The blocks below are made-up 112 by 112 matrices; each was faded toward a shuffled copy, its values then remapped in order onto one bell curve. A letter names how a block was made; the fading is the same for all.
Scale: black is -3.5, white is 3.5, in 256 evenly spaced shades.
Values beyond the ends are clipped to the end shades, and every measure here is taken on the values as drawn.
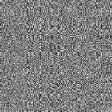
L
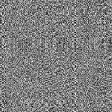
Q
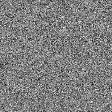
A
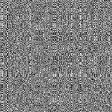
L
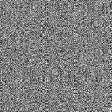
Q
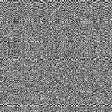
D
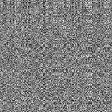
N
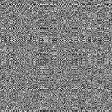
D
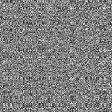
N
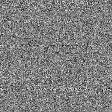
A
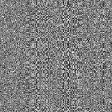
L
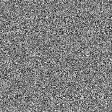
A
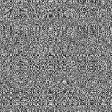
D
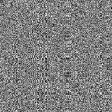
Q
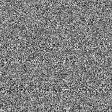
A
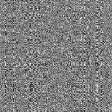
L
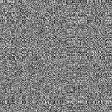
N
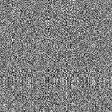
Q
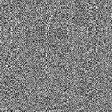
Q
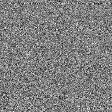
A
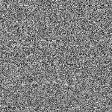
A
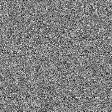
A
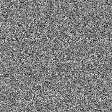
A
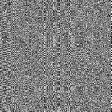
L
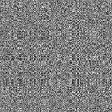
N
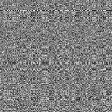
D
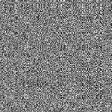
Q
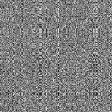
L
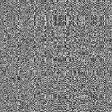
L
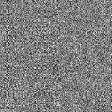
Q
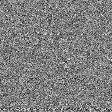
A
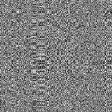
L
